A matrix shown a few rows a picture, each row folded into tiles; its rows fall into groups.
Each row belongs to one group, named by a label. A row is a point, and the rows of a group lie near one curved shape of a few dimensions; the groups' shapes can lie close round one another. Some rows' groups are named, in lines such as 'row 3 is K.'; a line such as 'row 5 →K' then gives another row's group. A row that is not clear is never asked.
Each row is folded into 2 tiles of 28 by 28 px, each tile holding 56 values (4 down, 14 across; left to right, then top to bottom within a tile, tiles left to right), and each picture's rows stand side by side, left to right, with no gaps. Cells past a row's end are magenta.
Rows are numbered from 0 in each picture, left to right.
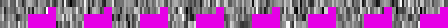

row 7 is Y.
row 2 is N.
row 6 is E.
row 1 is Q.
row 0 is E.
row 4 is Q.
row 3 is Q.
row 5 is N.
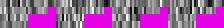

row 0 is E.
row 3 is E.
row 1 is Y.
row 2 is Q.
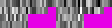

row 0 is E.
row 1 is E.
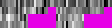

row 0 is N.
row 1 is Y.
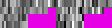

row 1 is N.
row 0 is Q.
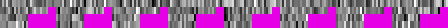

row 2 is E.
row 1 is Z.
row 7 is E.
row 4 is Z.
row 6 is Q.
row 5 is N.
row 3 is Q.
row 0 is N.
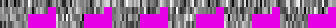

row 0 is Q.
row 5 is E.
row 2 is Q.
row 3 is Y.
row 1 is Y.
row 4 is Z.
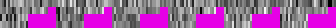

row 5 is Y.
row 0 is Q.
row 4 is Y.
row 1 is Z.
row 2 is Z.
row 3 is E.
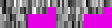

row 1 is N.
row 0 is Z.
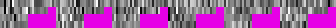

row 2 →E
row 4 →N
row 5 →N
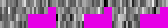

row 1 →Q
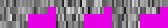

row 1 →E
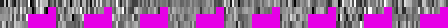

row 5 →Q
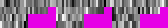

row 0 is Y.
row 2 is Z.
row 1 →N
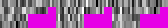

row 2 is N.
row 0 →N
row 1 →E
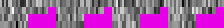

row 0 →N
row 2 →N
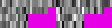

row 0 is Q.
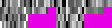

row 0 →Q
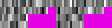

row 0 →N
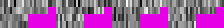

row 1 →E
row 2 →Z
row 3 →Q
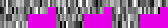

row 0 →N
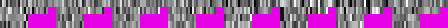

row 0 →Q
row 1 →E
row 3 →E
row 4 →Q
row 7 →Z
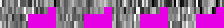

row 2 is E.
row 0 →Q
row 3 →Q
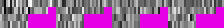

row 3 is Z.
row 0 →Y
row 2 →E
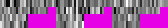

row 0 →Y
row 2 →Z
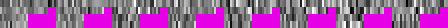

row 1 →E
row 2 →E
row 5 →E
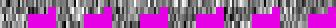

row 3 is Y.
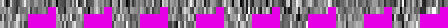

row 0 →Y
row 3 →N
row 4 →E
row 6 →Y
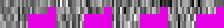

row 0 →Q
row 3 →Y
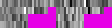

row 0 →Q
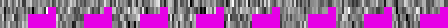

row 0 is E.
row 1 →Q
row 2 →N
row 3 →E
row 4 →Z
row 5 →Y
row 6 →N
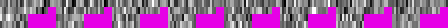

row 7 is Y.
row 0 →N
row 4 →N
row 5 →Z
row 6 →Y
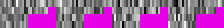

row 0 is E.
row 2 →E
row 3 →Y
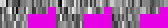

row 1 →Z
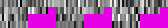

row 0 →E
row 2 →Q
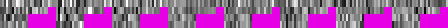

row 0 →N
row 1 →Z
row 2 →Z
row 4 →Z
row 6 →Y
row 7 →Q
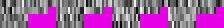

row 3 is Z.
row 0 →Z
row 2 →N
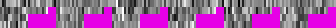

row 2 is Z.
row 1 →E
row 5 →Q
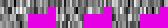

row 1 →Z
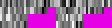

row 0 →N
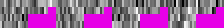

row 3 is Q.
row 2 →Q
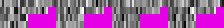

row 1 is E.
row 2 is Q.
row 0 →N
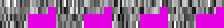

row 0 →Y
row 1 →Y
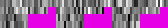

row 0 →N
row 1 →E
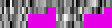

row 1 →N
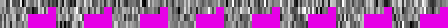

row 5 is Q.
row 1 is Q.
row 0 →E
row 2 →Q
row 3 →Y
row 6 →Y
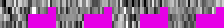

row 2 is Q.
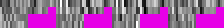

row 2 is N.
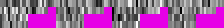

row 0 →E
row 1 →E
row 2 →N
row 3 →N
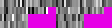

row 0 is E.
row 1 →E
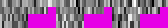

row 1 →E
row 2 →E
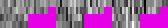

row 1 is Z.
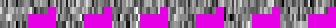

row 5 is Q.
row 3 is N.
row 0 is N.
